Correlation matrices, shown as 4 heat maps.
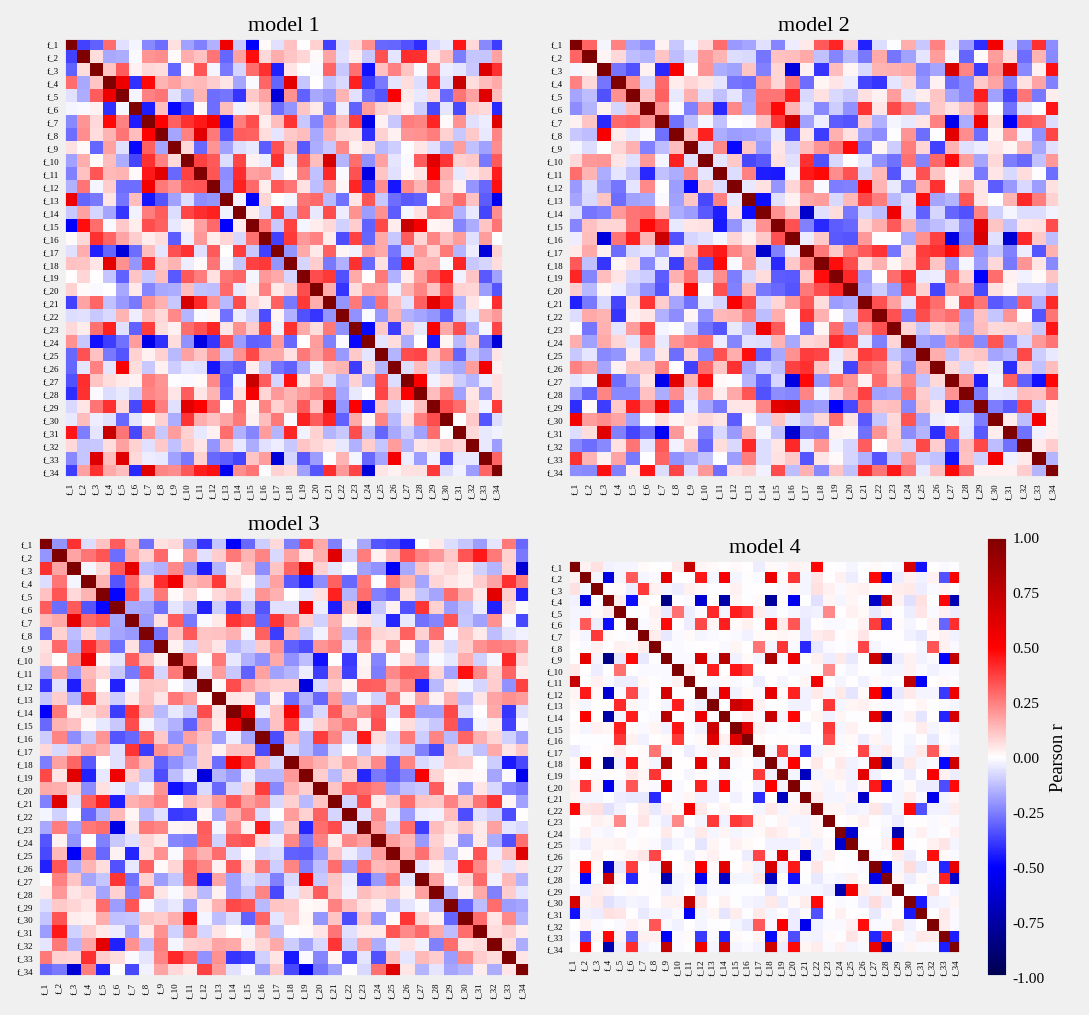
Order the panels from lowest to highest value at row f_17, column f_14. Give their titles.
model 2, model 4, model 3, model 1
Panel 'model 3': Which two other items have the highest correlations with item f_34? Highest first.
f_25, f_12
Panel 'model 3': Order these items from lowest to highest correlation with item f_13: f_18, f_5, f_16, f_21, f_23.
f_18, f_16, f_23, f_5, f_21
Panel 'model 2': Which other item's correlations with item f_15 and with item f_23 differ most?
f_19
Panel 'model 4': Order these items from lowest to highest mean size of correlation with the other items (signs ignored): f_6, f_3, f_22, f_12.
f_3, f_22, f_6, f_12
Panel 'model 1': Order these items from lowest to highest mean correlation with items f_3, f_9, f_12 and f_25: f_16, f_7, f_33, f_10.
f_33, f_16, f_10, f_7
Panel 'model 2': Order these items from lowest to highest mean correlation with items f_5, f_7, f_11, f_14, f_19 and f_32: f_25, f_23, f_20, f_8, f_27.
f_27, f_8, f_20, f_25, f_23
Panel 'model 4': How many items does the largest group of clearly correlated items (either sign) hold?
12
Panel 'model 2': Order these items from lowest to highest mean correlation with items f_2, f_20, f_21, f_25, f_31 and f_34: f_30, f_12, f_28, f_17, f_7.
f_7, f_30, f_12, f_28, f_17
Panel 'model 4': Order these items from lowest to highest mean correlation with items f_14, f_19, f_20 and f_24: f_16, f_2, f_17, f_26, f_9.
f_16, f_17, f_26, f_2, f_9
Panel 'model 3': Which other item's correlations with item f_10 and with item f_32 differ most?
f_5
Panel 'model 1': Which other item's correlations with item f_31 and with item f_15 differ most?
f_1
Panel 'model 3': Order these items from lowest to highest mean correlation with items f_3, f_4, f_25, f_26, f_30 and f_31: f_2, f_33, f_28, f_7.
f_7, f_28, f_33, f_2
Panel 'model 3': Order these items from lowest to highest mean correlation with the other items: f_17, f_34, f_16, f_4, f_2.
f_34, f_17, f_16, f_4, f_2
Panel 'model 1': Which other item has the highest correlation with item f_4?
f_31
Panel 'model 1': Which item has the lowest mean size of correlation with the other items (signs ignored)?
f_32
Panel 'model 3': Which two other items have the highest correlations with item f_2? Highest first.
f_21, f_31
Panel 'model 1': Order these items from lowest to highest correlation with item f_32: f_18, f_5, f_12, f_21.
f_12, f_18, f_21, f_5
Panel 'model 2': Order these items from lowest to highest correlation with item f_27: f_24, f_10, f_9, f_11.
f_11, f_9, f_24, f_10
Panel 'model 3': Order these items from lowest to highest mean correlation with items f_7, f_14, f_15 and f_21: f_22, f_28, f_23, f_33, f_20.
f_33, f_28, f_20, f_22, f_23
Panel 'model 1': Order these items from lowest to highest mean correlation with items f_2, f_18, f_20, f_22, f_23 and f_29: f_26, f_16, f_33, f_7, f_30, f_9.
f_26, f_33, f_9, f_30, f_16, f_7
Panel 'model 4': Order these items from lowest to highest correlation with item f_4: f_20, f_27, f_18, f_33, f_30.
f_18, f_27, f_20, f_30, f_33
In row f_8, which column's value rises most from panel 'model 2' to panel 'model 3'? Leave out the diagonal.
f_16
